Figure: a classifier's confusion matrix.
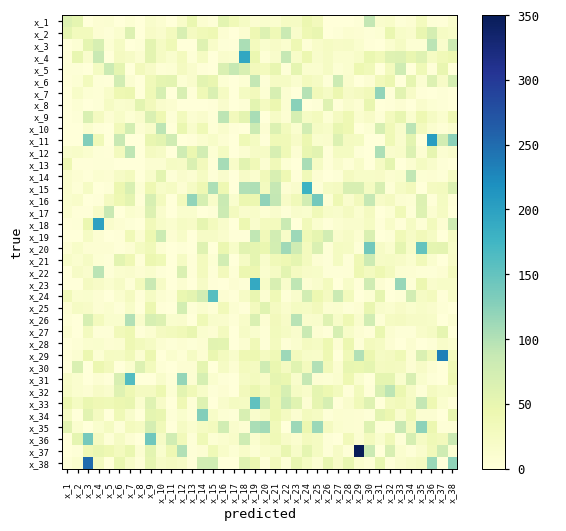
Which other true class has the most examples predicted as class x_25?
x_16
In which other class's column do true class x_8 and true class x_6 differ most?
x_23
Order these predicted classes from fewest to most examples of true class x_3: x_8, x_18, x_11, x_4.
x_8, x_11, x_4, x_18
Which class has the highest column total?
x_19
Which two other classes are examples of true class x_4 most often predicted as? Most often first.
x_18, x_22
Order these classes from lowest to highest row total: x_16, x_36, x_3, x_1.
x_1, x_3, x_36, x_16
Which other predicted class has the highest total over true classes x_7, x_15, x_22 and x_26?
x_24
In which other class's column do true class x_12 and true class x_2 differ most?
x_31
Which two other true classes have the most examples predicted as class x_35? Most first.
x_20, x_33
